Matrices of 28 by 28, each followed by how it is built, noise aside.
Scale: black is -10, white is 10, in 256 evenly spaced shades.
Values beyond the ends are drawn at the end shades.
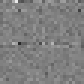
uneven rows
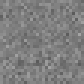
repeating columns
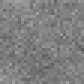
smooth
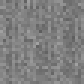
blocks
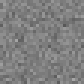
repeating columns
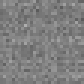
blocks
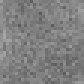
smooth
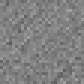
Hankel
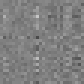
low rank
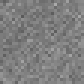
Hankel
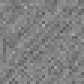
Hankel
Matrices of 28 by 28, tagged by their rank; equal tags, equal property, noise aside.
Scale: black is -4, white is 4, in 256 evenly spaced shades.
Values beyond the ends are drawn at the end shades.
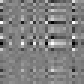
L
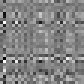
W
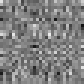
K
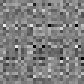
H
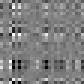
L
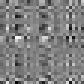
W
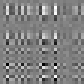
L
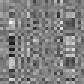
W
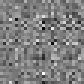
K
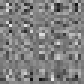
H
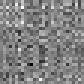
K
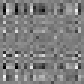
L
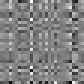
W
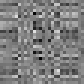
W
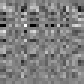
W
